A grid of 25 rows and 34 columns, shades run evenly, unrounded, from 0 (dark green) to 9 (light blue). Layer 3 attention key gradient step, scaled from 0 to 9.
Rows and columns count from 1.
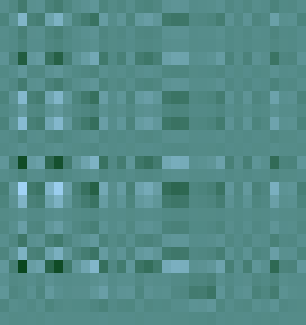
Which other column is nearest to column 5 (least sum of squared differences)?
10
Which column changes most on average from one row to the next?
3
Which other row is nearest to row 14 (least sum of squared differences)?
11
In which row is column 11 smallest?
15
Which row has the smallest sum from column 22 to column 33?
23
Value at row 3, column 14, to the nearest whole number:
4
